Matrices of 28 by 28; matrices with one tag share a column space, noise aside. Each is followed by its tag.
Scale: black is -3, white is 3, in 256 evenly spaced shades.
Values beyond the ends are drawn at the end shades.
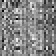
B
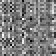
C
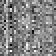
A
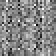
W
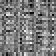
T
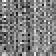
T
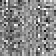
W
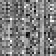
C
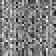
W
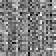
T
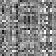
A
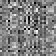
A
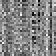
T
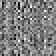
B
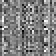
A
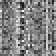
B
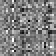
A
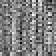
T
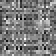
B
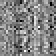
A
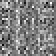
B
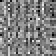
C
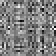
A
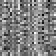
T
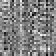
T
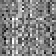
C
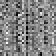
T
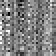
T
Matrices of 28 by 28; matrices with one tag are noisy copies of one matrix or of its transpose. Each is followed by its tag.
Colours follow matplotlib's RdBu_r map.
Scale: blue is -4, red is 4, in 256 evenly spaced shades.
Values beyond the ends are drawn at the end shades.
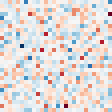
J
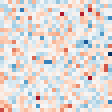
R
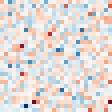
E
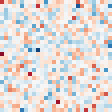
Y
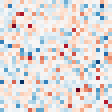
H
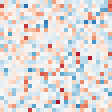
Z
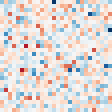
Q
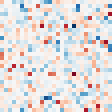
Y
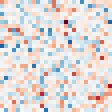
Y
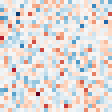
J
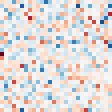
Y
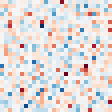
E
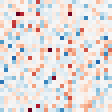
H
